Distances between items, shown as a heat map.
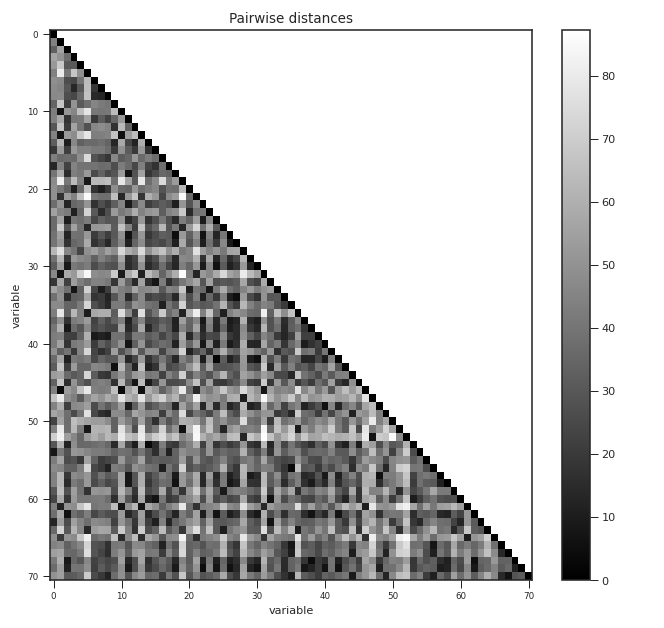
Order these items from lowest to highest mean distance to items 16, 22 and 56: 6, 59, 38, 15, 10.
6, 38, 15, 10, 59
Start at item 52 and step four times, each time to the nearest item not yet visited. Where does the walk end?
55
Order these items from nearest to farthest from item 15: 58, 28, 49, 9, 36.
9, 58, 36, 49, 28
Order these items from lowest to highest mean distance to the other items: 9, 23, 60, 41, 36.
60, 9, 41, 23, 36
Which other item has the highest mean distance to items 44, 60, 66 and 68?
52
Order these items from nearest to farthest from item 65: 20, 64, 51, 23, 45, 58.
20, 23, 58, 45, 64, 51
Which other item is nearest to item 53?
14
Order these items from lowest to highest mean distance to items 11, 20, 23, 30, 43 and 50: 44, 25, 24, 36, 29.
24, 29, 44, 25, 36
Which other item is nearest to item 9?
43
